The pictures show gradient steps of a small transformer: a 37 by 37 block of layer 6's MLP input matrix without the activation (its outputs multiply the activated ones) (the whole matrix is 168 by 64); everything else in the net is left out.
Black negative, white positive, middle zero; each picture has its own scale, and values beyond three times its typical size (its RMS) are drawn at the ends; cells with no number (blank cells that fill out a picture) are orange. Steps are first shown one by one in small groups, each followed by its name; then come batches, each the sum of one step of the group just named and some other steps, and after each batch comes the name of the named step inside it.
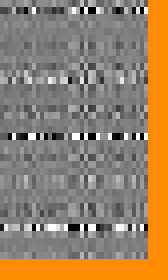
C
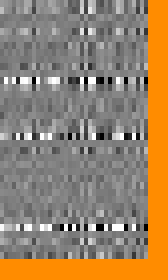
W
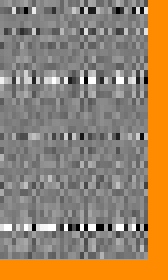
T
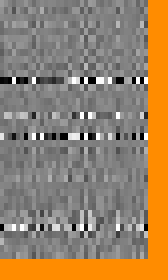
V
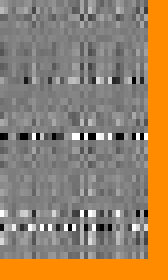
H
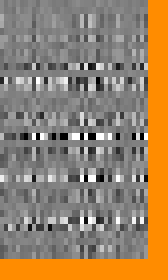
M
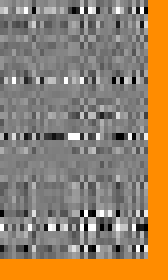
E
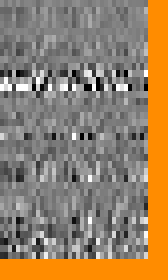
M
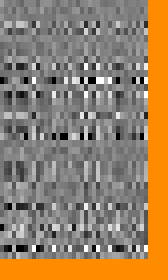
V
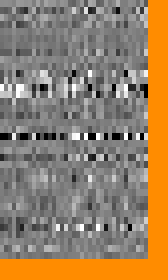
C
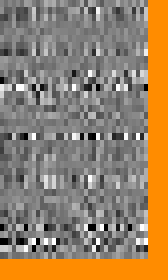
C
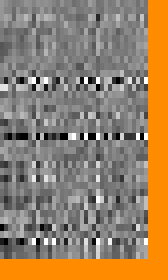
V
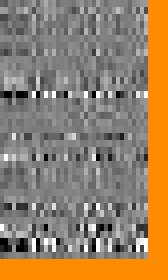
E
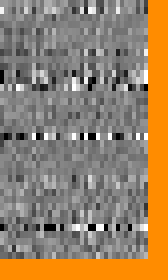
H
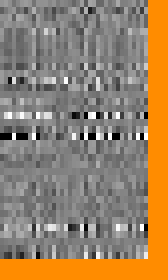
C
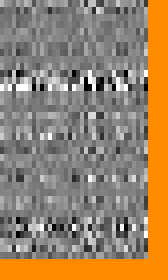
W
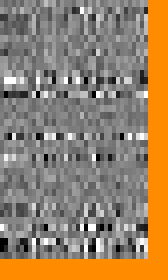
E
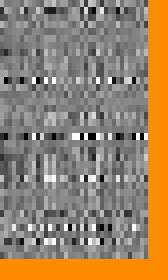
H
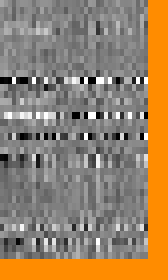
V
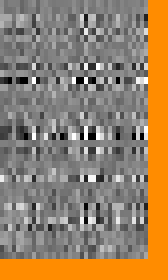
M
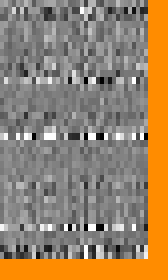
W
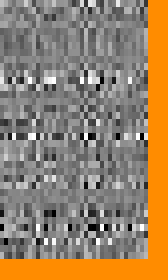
C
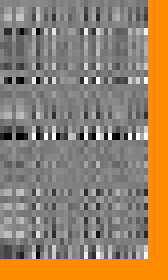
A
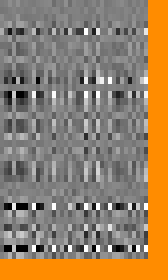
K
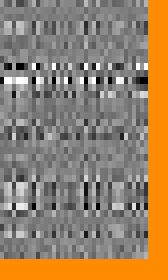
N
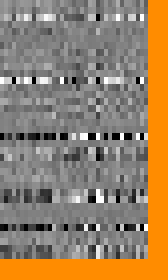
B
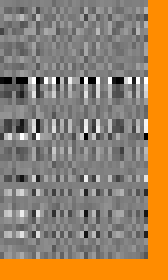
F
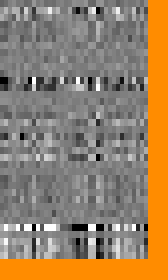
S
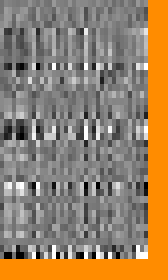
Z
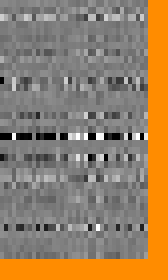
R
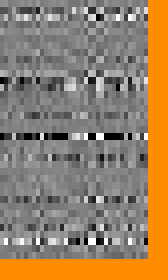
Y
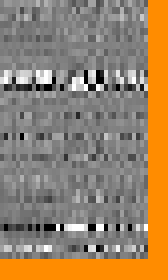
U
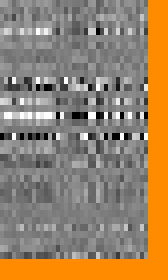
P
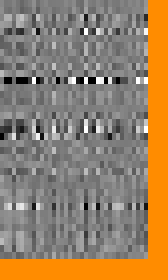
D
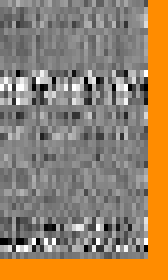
U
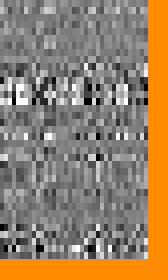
N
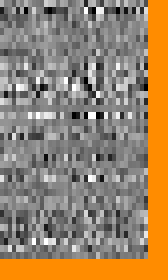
P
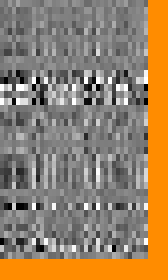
K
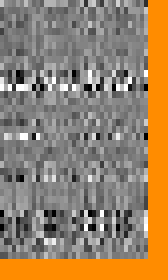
F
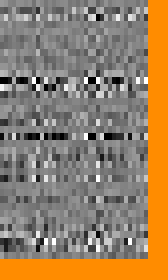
Y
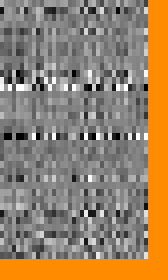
A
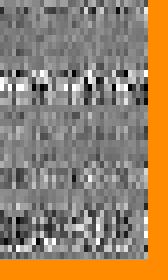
U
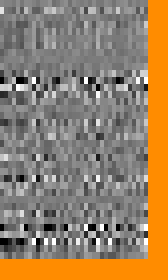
F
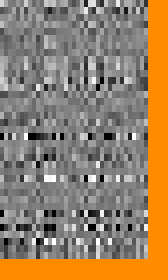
R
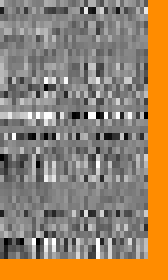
P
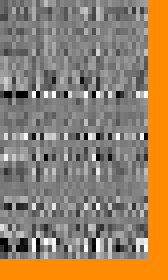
K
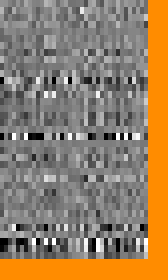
R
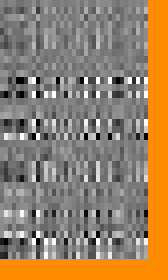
F
